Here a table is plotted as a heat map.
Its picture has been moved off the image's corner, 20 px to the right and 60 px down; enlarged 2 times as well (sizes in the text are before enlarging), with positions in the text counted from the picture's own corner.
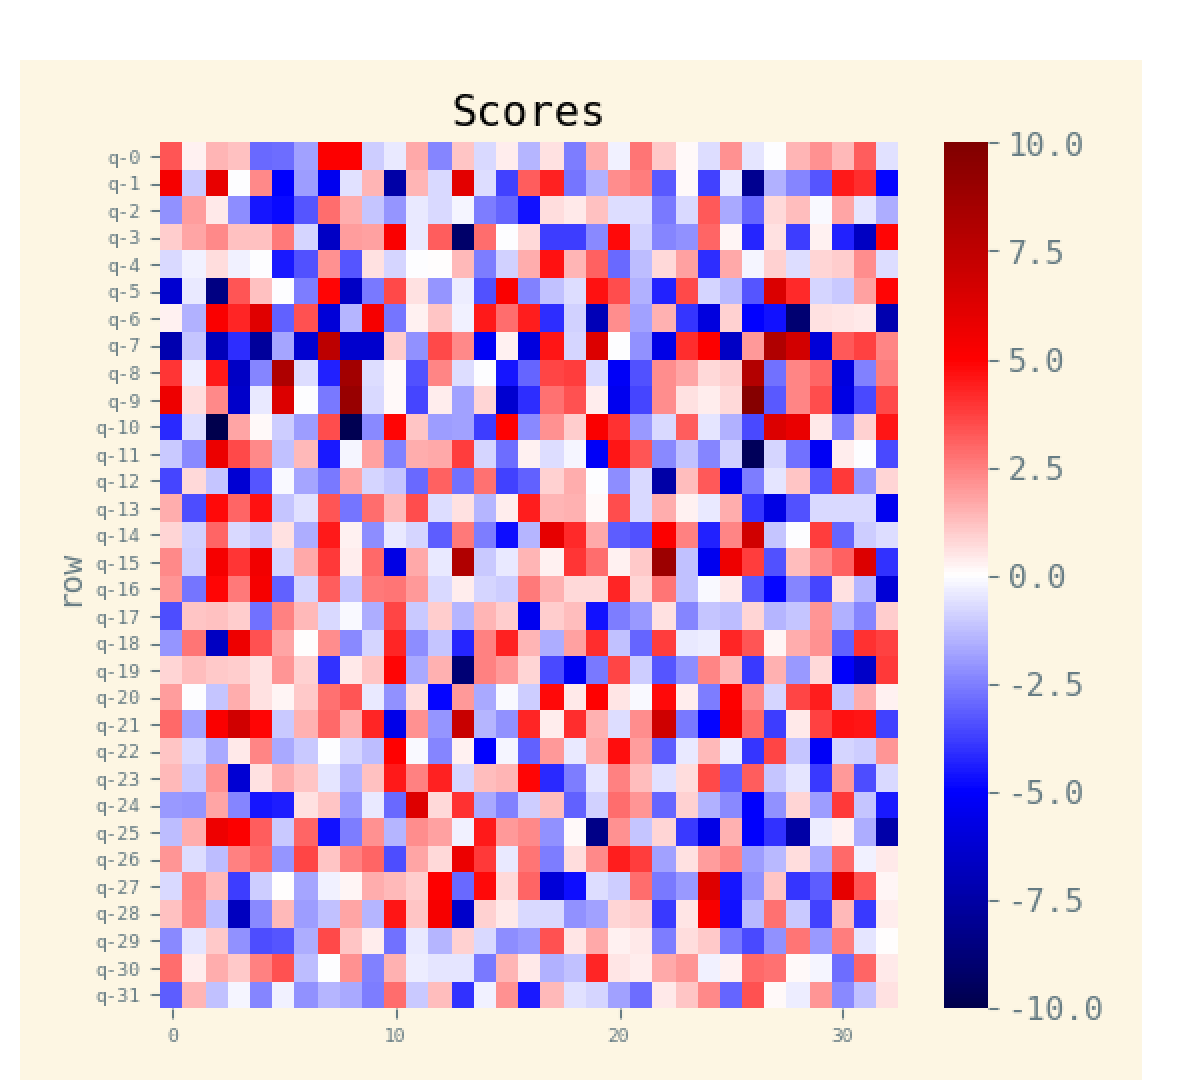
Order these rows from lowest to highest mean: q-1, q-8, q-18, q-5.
q-1, q-5, q-8, q-18
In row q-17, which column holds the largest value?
10
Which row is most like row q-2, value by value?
q-29
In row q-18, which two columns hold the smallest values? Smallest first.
2, 13
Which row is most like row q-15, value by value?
q-21
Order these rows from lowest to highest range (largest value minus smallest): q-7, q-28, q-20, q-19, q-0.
q-0, q-20, q-28, q-19, q-7
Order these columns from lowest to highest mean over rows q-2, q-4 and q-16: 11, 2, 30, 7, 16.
16, 11, 30, 2, 7
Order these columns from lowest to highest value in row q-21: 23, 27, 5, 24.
24, 27, 23, 5
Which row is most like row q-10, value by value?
q-5
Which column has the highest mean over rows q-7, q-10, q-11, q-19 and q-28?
27
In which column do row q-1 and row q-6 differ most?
17
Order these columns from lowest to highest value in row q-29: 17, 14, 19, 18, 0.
0, 14, 18, 19, 17
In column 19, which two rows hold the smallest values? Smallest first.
q-25, q-6
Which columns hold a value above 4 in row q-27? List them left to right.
12, 14, 24, 30
